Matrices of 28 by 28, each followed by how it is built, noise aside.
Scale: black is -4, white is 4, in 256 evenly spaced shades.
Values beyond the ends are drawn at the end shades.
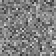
noise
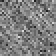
Toeplitz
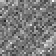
Hankel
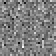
repeating columns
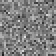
noise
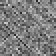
Toeplitz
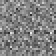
repeating columns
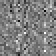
uneven columns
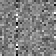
uneven columns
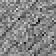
Hankel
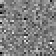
uneven columns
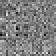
low rank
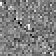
banded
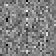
uneven columns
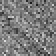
Toeplitz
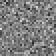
noise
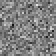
noise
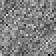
Hankel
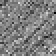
Hankel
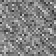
Toeplitz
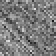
Toeplitz
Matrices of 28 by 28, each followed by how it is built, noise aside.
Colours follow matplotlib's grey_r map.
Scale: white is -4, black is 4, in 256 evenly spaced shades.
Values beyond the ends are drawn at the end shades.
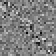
banded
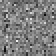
uneven columns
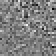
upper triangular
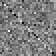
diagonal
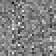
uneven columns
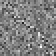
banded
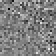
upper triangular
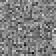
noise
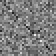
diagonal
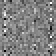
uneven columns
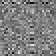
low rank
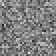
noise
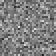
noise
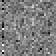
uneven columns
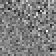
upper triangular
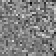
upper triangular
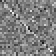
diagonal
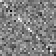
diagonal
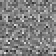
repeating columns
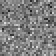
noise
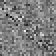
banded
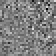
upper triangular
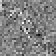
banded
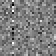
uneven columns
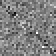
banded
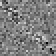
banded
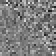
upper triangular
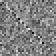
diagonal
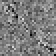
banded
